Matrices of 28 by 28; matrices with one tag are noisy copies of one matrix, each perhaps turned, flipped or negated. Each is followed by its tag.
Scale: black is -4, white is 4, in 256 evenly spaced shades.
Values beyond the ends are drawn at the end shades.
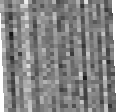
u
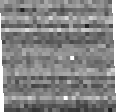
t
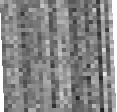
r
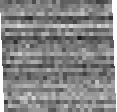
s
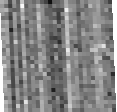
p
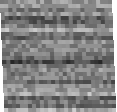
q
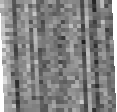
t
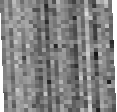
s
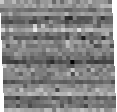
q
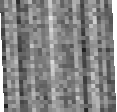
q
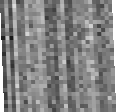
r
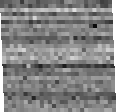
p
